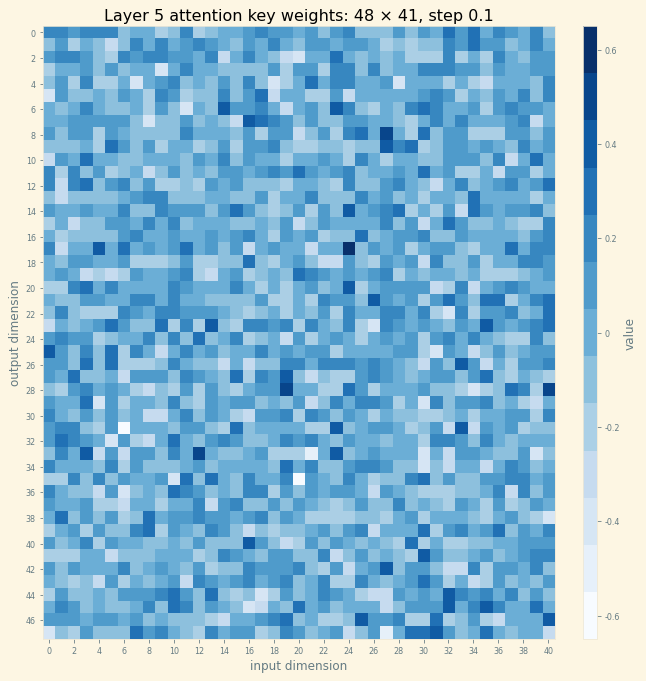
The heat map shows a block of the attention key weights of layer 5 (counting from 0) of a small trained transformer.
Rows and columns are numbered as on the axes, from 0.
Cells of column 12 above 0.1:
6
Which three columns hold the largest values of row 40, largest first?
16, 29, 3
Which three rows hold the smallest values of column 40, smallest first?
38, 47, 27
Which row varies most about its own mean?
33
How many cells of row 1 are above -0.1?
28
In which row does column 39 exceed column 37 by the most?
10
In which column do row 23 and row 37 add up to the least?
26
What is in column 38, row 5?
0.2
